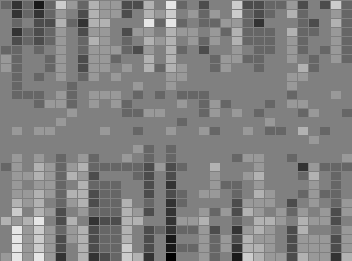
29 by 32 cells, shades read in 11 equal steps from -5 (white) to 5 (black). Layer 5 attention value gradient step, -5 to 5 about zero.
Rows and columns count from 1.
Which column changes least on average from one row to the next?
26
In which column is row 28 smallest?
2
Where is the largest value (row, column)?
29, 16
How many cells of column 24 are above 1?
3
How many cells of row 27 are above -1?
16
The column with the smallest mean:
4
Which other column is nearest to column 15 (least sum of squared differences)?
18
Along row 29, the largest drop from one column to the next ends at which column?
23
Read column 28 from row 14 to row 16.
0 -2 0
